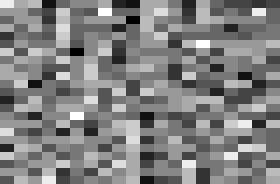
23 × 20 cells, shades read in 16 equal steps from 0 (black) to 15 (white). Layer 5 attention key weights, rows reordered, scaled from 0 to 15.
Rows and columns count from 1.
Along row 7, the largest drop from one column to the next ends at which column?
9
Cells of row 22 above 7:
12
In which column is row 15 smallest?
11
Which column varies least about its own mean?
2
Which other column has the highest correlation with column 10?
4
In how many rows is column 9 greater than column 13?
13
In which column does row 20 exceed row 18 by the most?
17
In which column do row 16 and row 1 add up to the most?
1
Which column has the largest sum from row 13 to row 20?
10
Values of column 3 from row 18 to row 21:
7 10 6 9
